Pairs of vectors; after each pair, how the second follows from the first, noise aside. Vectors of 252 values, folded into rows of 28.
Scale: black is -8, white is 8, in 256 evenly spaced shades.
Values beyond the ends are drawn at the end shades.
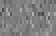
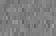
reversed, negated, shrunk.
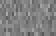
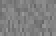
wrapped around, negated, shrunk.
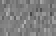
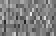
reversed, scaled up.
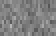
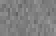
wrapped around, negated, shrunk.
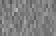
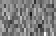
reversed, negated, scaled up.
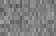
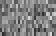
reversed, scaled up.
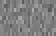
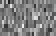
reversed, scaled up.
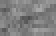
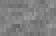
reversed, negated, shrunk.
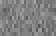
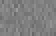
reversed, negated, shrunk.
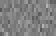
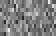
reversed, scaled up.
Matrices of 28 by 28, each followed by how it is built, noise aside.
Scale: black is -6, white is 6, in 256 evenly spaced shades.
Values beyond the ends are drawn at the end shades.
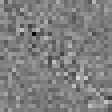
banded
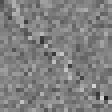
banded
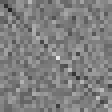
diagonal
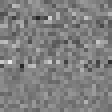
uneven rows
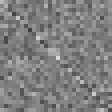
diagonal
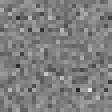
uneven rows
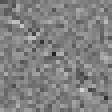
banded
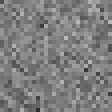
Toeplitz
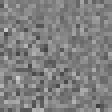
lower triangular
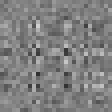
low rank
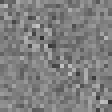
banded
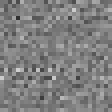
uneven rows
